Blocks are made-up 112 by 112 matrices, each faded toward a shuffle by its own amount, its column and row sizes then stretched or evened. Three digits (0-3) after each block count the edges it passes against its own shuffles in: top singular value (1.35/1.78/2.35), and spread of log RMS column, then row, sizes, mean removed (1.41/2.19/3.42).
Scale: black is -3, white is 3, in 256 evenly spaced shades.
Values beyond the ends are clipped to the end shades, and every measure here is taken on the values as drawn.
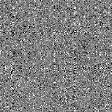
2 2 1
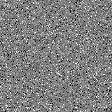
2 1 0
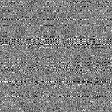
3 0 3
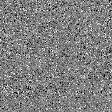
0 1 1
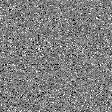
0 0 2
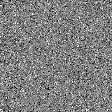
0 1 0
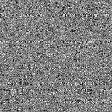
2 0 2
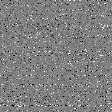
0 0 2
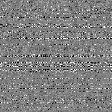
3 0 3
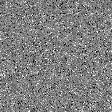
1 0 1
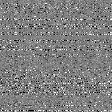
2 0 3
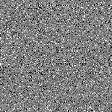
2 0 1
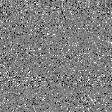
2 0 2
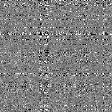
2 2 3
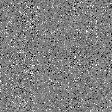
0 2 1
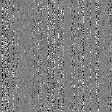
1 3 0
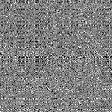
3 0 2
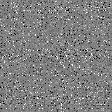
1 1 2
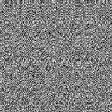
3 1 0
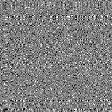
3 0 2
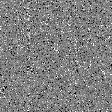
1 1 0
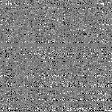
0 2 3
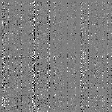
2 3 2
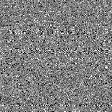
2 0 2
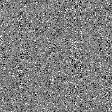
1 2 0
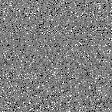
2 0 2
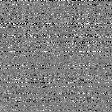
0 1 3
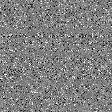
1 0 2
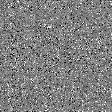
0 1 1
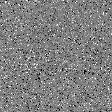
0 0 1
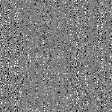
1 3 0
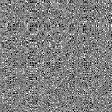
3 2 1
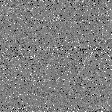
0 0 2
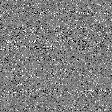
1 0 2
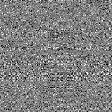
3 0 2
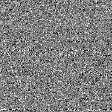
1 0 2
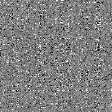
0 2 2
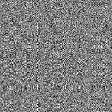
3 2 1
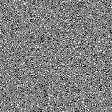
2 0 0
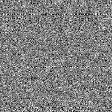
2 0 2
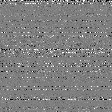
1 0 3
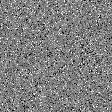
1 0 0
